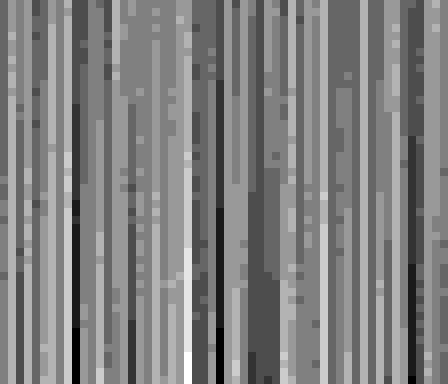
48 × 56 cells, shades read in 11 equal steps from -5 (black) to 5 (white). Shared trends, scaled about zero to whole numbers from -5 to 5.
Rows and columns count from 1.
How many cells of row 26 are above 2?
1
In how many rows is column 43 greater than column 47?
31
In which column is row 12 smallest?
28
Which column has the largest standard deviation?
36
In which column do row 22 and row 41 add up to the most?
24
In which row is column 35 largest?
2
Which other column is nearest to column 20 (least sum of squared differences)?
4
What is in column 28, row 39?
-4
